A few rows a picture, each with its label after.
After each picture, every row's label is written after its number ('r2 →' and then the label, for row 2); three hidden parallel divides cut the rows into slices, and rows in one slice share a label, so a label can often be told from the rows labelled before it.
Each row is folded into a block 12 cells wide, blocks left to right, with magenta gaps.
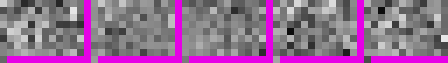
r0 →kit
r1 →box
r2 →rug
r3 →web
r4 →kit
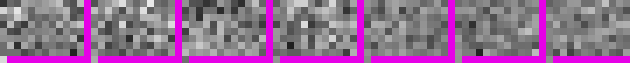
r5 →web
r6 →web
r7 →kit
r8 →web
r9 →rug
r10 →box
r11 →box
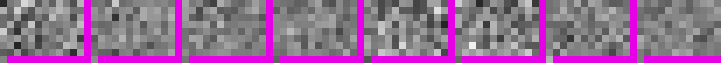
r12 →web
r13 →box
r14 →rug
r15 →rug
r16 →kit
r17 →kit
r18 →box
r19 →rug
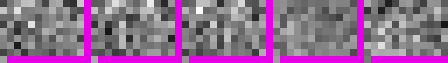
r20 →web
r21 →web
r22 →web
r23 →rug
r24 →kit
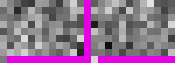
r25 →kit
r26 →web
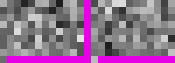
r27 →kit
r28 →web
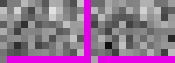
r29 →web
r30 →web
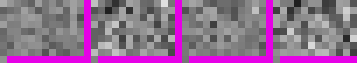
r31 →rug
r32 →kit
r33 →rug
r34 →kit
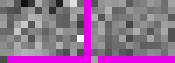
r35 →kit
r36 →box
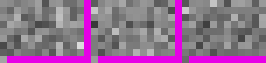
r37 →box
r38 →box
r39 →box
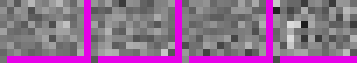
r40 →box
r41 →rug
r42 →box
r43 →kit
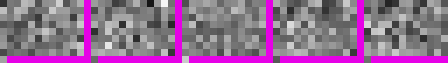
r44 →web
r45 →kit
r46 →box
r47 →kit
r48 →kit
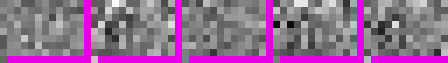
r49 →rug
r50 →web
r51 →box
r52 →web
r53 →web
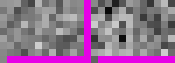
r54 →rug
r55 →kit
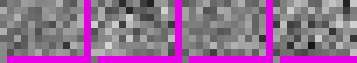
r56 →box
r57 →kit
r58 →box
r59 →web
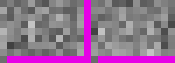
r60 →box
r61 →rug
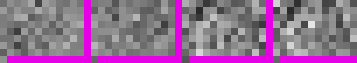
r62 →box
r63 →rug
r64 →kit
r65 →kit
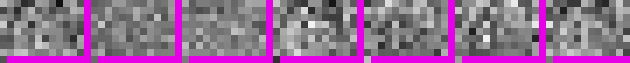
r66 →kit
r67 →box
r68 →rug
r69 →kit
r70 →web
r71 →web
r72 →kit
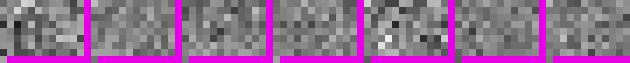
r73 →web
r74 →rug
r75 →rug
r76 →box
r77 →kit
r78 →box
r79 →rug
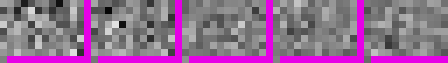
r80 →kit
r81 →kit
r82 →box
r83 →box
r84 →rug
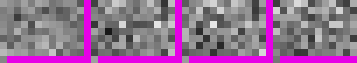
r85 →rug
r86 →web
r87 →web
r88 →web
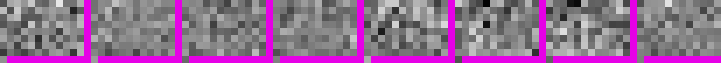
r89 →web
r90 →box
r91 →rug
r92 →rug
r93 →web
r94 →kit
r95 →kit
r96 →box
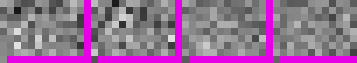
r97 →kit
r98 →kit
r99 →rug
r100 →rug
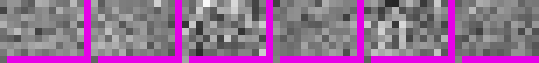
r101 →rug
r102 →rug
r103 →web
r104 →box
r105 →kit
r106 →box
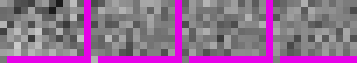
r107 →kit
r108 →box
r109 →box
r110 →box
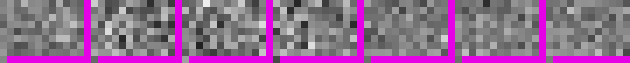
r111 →box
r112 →kit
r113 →web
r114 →kit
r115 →rug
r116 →rug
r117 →rug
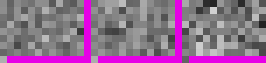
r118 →box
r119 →box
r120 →kit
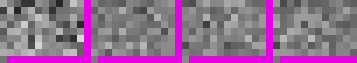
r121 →kit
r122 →rug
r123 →box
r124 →rug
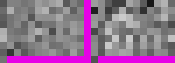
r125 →box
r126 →kit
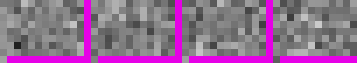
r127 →box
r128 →box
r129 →rug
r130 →rug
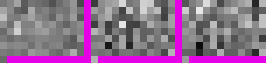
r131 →rug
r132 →web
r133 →web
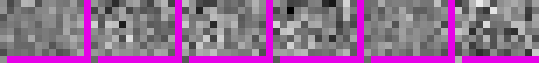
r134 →box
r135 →kit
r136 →kit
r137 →kit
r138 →rug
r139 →web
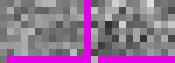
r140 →rug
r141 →web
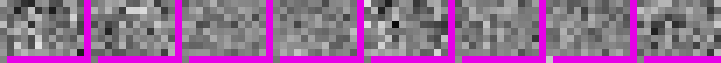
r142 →kit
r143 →web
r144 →box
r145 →rug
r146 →kit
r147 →box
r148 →rug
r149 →web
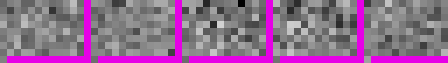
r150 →rug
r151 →rug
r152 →kit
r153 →kit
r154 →box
